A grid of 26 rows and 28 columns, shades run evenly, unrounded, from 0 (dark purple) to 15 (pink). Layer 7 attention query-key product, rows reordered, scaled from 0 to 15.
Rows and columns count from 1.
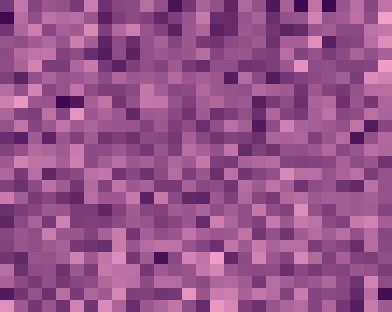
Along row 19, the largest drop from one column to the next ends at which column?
6
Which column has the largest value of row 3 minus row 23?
7
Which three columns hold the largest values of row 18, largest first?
22, 19, 15
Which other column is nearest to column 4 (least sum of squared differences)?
18
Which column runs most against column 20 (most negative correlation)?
28
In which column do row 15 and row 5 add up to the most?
21
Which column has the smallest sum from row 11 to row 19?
11
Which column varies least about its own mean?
25
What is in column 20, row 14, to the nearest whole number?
10
